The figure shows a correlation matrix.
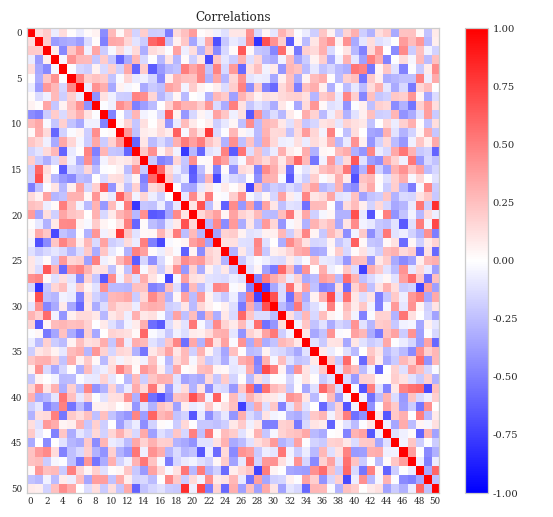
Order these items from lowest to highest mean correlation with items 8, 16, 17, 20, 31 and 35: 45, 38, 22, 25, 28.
45, 28, 38, 25, 22
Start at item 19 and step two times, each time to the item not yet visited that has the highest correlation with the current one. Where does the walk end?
21
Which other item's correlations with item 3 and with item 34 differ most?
22
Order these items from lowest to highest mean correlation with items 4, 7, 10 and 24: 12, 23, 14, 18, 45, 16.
16, 18, 12, 45, 23, 14
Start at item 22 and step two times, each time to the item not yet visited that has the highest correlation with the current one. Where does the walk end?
18
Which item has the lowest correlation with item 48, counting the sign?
28
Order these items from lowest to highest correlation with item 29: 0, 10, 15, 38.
38, 0, 10, 15
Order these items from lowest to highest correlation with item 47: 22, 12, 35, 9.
35, 9, 22, 12
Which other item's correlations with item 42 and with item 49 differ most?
39
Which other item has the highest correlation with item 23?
40
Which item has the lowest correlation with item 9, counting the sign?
27
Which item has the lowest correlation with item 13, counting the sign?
19
